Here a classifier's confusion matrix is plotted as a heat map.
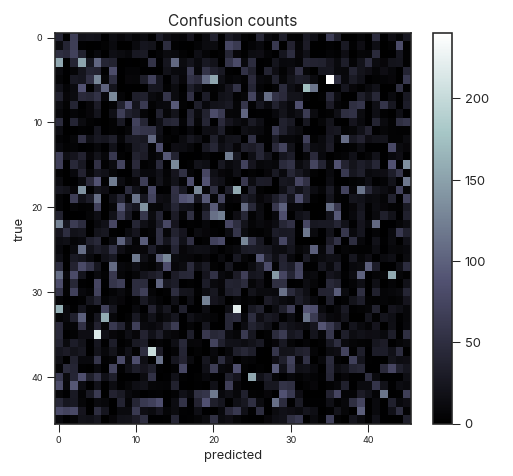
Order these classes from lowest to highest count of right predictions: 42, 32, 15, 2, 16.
16, 2, 32, 42, 15
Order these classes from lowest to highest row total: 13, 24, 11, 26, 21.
11, 13, 26, 21, 24
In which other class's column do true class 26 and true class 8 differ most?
14
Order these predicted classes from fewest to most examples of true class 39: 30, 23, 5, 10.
5, 10, 30, 23
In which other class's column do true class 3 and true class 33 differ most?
0
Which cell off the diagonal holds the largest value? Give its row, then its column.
5, 35
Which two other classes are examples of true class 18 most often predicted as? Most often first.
23, 3
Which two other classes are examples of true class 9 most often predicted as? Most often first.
24, 20
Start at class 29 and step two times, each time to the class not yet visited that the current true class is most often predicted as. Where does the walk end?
43
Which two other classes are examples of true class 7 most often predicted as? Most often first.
27, 25
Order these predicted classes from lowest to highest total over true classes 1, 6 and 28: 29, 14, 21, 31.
21, 14, 31, 29
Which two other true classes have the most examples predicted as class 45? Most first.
15, 17
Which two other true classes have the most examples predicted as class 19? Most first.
31, 5
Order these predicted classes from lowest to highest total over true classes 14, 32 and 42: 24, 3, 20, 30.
24, 3, 20, 30
